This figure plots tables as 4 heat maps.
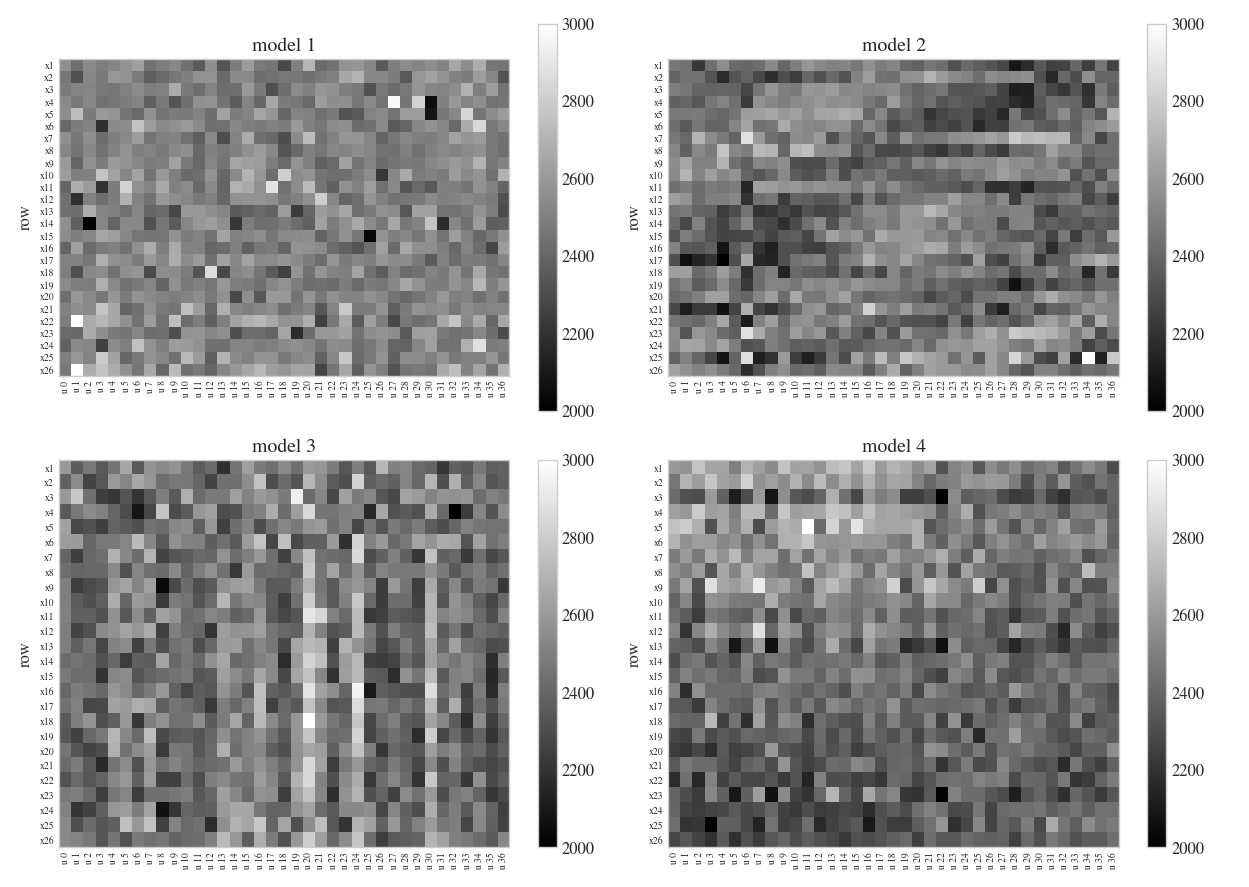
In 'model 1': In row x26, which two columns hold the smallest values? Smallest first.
u 21, u 27
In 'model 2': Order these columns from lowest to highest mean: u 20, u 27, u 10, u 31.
u 27, u 31, u 10, u 20
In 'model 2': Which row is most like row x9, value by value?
x24
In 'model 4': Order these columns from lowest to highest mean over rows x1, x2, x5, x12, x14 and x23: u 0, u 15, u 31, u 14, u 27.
u 31, u 27, u 0, u 15, u 14
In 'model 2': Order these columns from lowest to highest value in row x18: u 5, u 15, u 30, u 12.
u 15, u 12, u 30, u 5
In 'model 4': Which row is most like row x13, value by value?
x3
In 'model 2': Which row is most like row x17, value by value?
x21
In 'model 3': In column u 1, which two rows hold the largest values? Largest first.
x3, x6
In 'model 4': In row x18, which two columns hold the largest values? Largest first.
u 3, u 7
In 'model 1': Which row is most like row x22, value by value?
x26
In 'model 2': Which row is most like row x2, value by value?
x13
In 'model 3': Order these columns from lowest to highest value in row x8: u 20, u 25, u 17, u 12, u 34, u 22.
u 25, u 17, u 34, u 12, u 22, u 20
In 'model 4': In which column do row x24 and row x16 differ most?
u 2
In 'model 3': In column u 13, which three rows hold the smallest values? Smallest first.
x1, x5, x4
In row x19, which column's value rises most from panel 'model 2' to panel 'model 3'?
u 24
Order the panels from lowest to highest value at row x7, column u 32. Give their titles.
model 3, model 4, model 1, model 2
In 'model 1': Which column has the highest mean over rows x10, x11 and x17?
u 15
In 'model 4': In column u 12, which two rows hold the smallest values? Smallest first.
x25, x24
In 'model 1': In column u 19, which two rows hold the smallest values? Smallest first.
x23, x13
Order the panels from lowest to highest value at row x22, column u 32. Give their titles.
model 3, model 4, model 2, model 1
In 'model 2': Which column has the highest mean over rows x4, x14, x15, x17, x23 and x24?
u 19
